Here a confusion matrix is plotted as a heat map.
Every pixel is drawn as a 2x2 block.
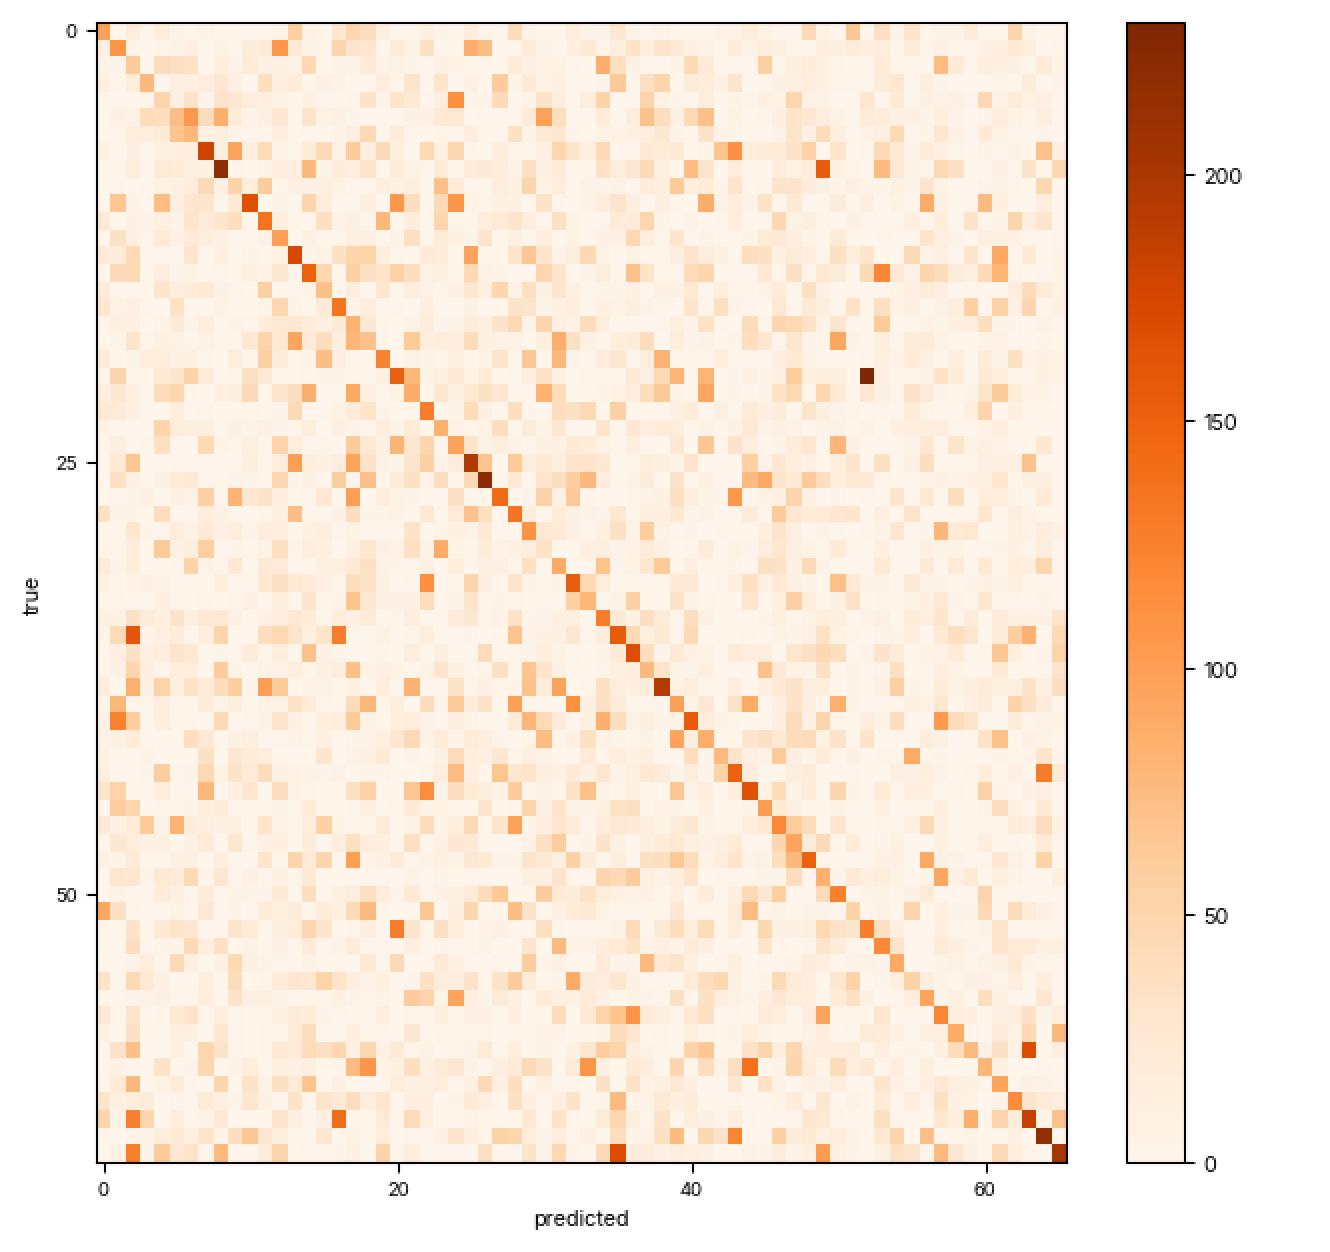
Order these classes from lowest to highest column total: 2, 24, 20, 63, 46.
20, 63, 24, 46, 2
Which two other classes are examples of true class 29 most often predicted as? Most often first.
57, 37
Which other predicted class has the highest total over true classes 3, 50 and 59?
63
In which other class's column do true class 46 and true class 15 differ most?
28
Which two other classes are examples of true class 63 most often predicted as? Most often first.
16, 2
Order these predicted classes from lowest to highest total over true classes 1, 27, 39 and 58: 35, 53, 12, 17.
53, 35, 12, 17
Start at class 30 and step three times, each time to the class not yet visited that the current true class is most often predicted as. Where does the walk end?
24
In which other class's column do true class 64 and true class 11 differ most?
43
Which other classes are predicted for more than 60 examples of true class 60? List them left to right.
17, 18, 33, 44
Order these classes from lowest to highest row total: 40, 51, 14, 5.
51, 5, 40, 14
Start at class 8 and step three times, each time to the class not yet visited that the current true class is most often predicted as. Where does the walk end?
36
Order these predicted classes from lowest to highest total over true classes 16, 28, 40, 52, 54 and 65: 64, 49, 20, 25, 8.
64, 25, 8, 20, 49
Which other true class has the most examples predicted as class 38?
19
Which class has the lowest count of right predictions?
30
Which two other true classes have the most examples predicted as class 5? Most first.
46, 6
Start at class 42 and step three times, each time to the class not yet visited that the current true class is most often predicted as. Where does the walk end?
22
